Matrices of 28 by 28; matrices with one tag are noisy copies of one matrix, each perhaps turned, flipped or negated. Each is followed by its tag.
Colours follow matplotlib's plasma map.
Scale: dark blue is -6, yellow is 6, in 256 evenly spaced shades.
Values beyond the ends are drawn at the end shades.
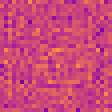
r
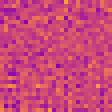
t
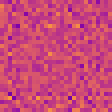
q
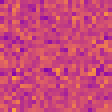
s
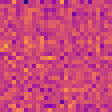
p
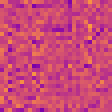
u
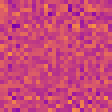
q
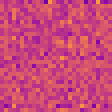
p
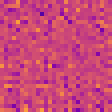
t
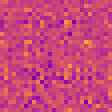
u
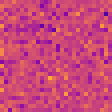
p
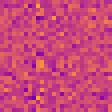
s
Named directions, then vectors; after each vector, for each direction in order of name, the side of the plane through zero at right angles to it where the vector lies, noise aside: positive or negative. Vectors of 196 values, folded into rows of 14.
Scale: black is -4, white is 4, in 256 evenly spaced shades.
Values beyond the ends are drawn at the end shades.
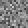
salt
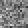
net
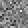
negative, negative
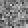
negative, positive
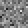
negative, negative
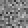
negative, positive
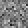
negative, negative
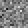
negative, negative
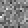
positive, positive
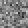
positive, negative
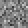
negative, negative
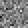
negative, negative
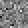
negative, negative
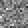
positive, positive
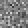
positive, negative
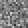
positive, negative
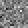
negative, negative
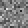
positive, positive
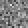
negative, positive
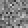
negative, positive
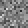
positive, positive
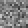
positive, negative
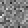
positive, positive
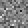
positive, positive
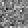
negative, negative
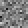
negative, negative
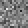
positive, positive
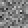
negative, negative
